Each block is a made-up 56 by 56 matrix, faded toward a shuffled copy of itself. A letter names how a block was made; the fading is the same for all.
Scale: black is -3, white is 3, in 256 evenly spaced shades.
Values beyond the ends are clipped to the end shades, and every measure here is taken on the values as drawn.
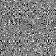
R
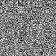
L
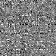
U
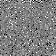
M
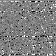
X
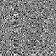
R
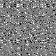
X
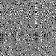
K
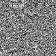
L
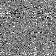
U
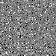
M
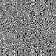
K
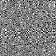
R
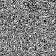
L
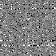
X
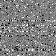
X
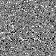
U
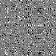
K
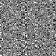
R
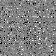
M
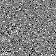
U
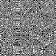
R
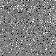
M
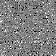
M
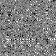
M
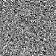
L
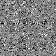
U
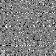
U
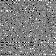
X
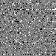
U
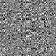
R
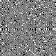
K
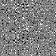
K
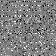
X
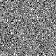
L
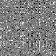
K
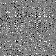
M
